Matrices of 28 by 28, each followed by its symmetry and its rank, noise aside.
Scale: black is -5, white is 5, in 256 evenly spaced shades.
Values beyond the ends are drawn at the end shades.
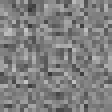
antisymmetric, rank six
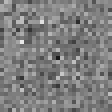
symmetric, rank six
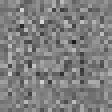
no symmetry, rank six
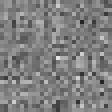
no symmetry, rank five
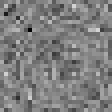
symmetric, rank four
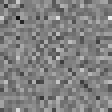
symmetric, rank five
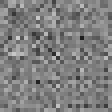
symmetric, rank five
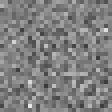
symmetric, rank six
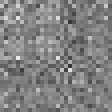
symmetric, rank four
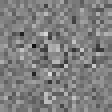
no symmetry, rank six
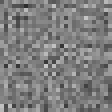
symmetric, rank five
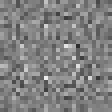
no symmetry, rank five
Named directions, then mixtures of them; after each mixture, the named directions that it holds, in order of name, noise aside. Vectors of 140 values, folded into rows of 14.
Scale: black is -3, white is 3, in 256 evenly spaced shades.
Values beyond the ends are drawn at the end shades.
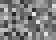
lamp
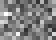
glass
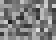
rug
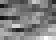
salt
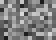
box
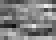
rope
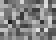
rug.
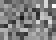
lamp, rug.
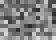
rug, salt.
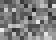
lamp, salt.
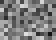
box.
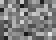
box.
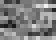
rope, rug.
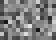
glass, rug.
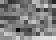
rope, rug, salt.
